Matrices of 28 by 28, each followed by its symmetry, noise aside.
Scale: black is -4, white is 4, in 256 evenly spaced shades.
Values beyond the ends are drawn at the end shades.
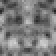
mirrored left to right.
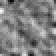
antisymmetric.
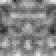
mirrored left to right.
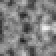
mirrored top to bottom.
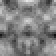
mirrored left to right.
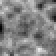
no symmetry.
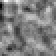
antisymmetric.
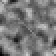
symmetric across the other diagonal.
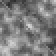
symmetric across the other diagonal.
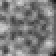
mirrored top to bottom.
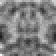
mirrored left to right.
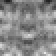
mirrored left to right.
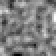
antisymmetric.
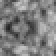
mirrored top to bottom.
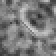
symmetric across the other diagonal.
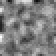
antisymmetric.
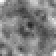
symmetric across the other diagonal.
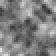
symmetric across the other diagonal.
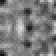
mirrored top to bottom.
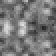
mirrored top to bottom.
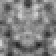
mirrored left to right.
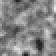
no symmetry.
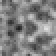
mirrored top to bottom.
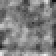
antisymmetric.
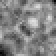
symmetric across the other diagonal.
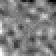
antisymmetric.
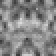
mirrored left to right.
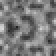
mirrored top to bottom.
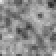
symmetric across the other diagonal.
